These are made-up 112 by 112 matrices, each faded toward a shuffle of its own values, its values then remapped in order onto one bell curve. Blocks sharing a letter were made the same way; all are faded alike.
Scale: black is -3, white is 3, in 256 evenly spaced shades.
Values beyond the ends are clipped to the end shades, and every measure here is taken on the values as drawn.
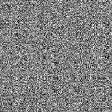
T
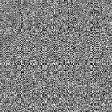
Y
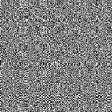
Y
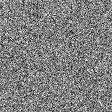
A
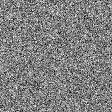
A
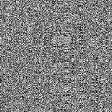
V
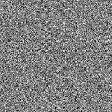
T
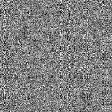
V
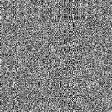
V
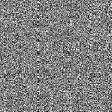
V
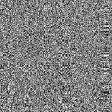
V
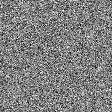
A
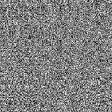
T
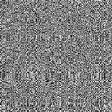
Y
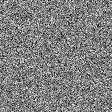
A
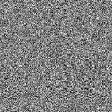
T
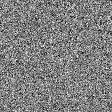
A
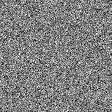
A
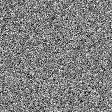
A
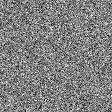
A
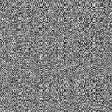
Y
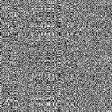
Y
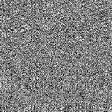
T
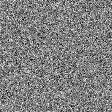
A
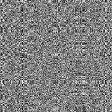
Y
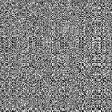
Y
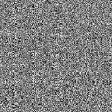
V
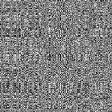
Y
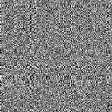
Y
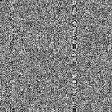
V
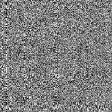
V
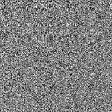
T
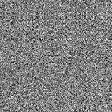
T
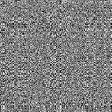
Y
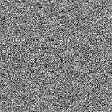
T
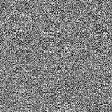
T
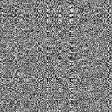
Y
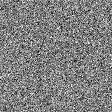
A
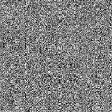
V
